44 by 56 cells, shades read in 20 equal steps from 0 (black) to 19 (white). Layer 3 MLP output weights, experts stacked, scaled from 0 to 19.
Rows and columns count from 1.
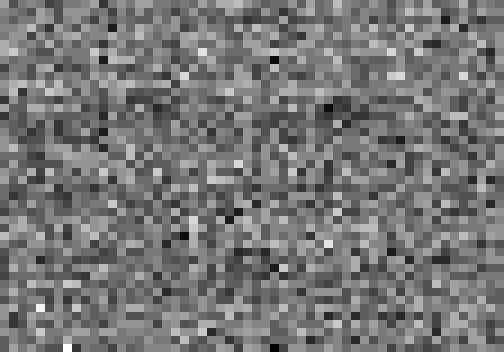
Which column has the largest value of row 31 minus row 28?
26
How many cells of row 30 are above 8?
35
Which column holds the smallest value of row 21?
44
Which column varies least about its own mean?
17
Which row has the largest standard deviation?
22
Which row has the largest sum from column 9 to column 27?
11
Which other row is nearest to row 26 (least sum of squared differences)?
13
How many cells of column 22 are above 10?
15
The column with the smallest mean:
19
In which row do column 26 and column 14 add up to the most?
12
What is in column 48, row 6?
4
